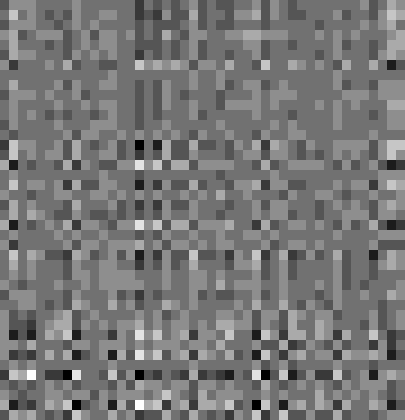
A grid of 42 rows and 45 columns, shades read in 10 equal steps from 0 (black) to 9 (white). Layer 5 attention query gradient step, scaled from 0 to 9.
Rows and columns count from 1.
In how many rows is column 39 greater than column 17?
6
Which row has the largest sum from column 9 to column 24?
23
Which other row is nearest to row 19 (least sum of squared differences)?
2
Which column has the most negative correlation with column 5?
11
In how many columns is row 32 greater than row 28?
18
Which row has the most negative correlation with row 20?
22
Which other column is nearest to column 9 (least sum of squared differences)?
29
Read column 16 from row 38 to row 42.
0 6 5 9 2
